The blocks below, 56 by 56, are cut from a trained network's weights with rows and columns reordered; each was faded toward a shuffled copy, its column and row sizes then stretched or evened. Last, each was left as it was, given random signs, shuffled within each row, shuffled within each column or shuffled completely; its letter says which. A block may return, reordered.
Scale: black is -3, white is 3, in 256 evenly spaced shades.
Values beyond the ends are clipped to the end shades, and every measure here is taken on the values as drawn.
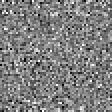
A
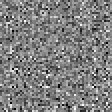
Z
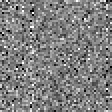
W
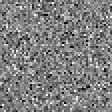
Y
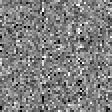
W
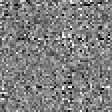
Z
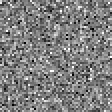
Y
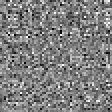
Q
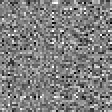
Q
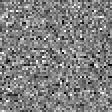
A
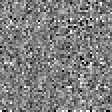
Z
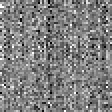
Q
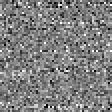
A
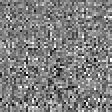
Q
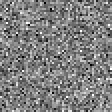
Y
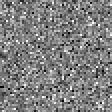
Y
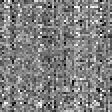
Q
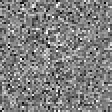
W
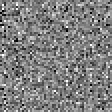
W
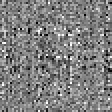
Q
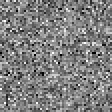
A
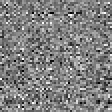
Q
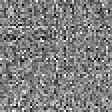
Q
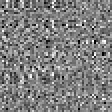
Q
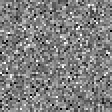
Y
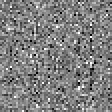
W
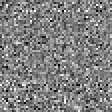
Z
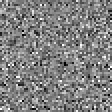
Z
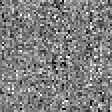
W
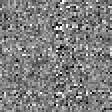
Z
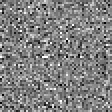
Z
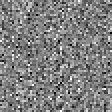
W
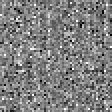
W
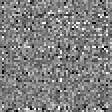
Z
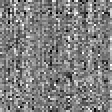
Q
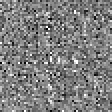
Z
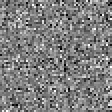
Z
